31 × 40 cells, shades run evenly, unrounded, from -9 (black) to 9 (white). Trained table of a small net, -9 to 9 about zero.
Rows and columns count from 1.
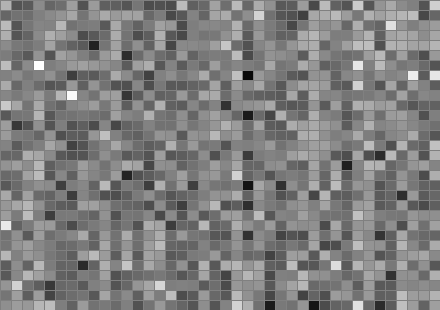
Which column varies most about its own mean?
23
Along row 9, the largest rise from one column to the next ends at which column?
33
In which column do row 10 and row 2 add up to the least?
28
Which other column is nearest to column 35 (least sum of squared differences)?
13
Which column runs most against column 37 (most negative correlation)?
1
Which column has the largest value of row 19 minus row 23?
37
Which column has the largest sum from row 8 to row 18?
29
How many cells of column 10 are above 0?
19
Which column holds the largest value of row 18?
22
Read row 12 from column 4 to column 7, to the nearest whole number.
4 -3 -1 -1
